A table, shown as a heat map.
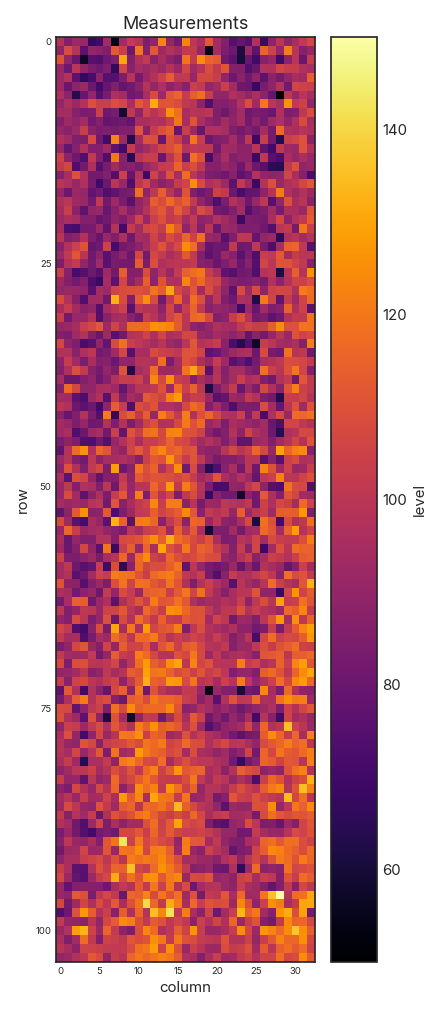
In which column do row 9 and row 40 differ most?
28
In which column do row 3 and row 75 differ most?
7
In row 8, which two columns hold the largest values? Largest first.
14, 15
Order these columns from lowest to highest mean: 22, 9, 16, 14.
22, 9, 16, 14
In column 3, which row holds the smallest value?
2
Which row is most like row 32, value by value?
103
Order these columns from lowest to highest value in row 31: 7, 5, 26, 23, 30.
5, 26, 7, 30, 23
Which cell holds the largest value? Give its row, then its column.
96, 28
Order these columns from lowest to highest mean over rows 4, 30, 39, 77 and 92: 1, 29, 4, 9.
4, 9, 1, 29
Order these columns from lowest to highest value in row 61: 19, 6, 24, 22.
22, 6, 24, 19
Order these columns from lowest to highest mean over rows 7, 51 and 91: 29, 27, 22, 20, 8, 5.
22, 20, 5, 27, 8, 29
